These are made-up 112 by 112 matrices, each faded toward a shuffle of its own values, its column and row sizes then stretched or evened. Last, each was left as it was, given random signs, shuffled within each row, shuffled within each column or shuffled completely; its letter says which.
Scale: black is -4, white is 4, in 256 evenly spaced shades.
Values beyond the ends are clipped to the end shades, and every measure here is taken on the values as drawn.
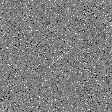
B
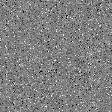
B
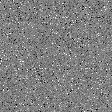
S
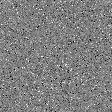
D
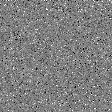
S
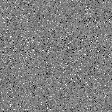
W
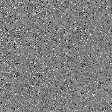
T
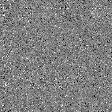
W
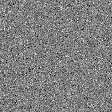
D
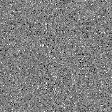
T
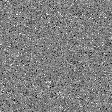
S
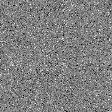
W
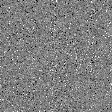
B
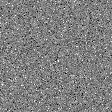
D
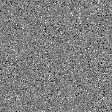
W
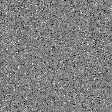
B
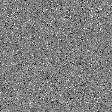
W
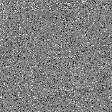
T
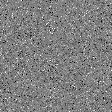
B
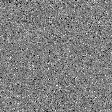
S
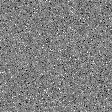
D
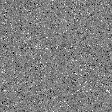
W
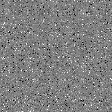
T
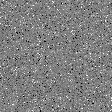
D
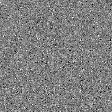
T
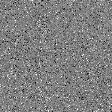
W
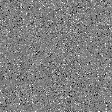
W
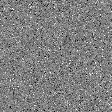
B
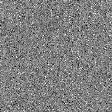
T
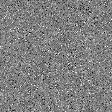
B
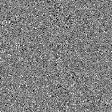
T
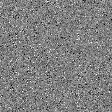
B
